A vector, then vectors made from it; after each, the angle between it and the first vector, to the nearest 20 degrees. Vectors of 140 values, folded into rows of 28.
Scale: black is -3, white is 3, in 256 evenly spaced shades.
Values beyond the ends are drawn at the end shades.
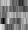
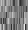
60 degrees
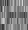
140 degrees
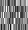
100 degrees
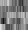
20 degrees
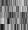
140 degrees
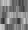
20 degrees
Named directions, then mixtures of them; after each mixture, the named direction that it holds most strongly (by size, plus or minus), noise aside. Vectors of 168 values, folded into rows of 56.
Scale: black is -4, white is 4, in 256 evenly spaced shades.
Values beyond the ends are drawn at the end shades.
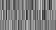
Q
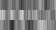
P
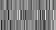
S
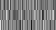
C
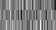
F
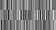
S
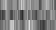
P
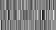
S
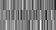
F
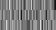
F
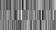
F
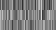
Q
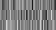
F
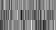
C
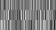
S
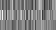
Q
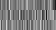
F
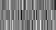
F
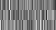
C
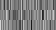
C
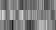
P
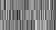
S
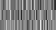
F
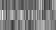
P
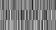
F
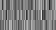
Q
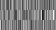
C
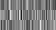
F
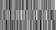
F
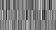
Q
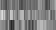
P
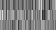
Q
